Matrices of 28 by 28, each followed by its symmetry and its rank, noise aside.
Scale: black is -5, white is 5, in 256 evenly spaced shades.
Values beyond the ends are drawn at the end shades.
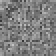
symmetric, rank five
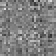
no symmetry, rank five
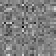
no symmetry, rank four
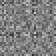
no symmetry, rank three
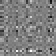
no symmetry, rank three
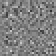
antisymmetric, rank four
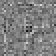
symmetric, rank four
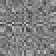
no symmetry, rank three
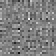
antisymmetric, rank four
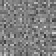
no symmetry, rank five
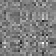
no symmetry, rank three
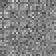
symmetric, rank four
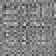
no symmetry, rank three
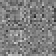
antisymmetric, rank four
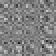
no symmetry, rank three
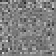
no symmetry, rank five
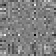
no symmetry, rank three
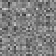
antisymmetric, rank four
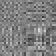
antisymmetric, rank four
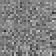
no symmetry, rank five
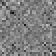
symmetric, rank four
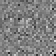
symmetric, rank four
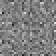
antisymmetric, rank four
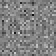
symmetric, rank five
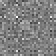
symmetric, rank four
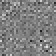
symmetric, rank five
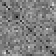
symmetric, rank five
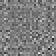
no symmetry, rank five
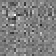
no symmetry, rank three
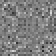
symmetric, rank four
